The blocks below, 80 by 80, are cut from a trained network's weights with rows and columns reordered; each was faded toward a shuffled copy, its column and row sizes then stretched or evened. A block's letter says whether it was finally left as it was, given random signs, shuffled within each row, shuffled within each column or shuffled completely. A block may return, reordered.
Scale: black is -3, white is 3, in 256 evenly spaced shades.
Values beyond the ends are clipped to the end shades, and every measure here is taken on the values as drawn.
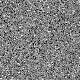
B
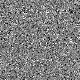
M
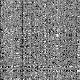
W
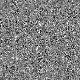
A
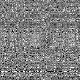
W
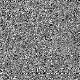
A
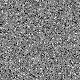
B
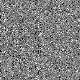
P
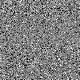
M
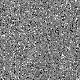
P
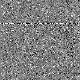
A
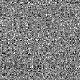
W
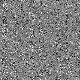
P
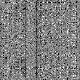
W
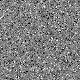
B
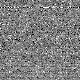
M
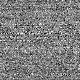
M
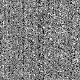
P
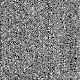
P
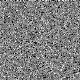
M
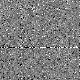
A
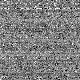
M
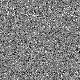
M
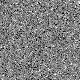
B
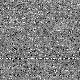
M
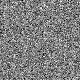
B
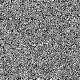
M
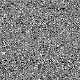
A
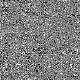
A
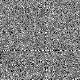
A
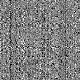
W
